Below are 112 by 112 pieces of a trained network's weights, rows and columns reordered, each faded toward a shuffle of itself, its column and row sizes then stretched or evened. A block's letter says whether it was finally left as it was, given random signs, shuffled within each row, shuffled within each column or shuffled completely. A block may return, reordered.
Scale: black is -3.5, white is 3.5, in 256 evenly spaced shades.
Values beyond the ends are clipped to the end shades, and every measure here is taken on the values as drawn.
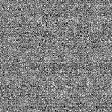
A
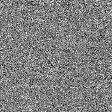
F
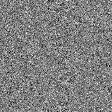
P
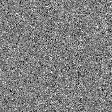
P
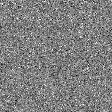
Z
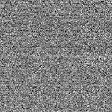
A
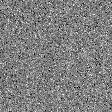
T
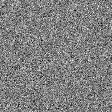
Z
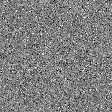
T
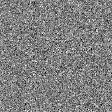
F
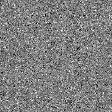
F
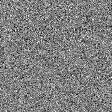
Z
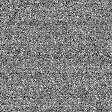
Z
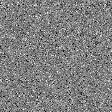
Z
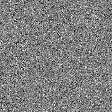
P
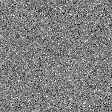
Z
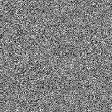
A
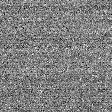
Z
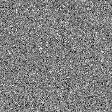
F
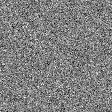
T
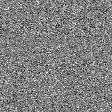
Z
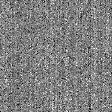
A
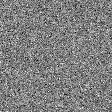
T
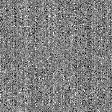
A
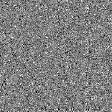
A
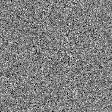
P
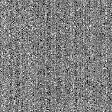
A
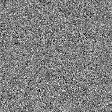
F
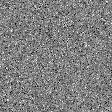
T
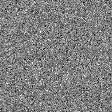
F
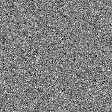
P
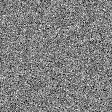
T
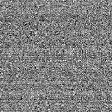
A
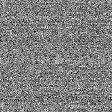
A
